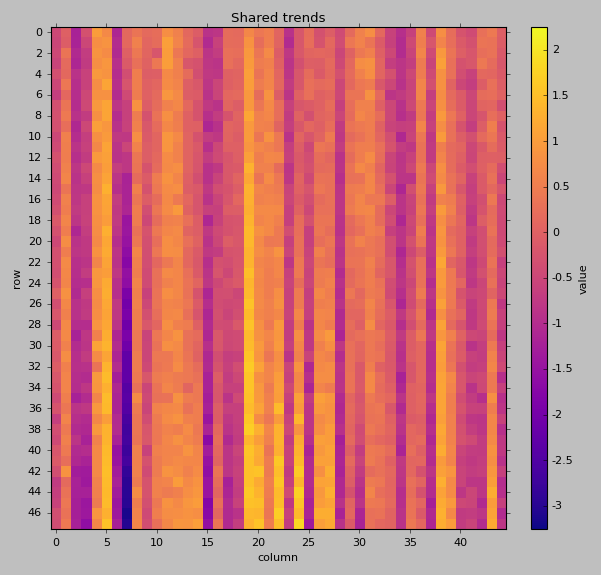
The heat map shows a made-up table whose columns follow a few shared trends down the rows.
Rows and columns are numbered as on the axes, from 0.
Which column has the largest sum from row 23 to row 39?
19
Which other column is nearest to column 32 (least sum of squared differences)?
10
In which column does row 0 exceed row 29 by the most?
7
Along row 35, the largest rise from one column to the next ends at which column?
8
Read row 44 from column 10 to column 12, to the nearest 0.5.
0.5 0.5 0.5
